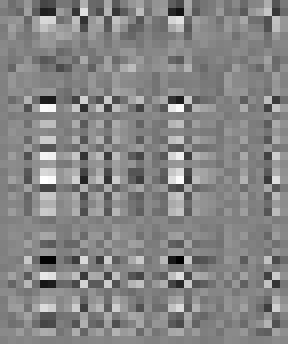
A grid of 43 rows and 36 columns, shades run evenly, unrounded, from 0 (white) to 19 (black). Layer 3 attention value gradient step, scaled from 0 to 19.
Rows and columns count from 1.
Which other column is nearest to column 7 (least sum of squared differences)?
6
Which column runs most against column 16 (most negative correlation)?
32
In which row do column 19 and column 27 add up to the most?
33
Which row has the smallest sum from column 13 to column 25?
9
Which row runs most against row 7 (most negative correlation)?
5
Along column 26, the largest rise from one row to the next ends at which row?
36
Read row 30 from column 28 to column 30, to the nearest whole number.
10 8 9
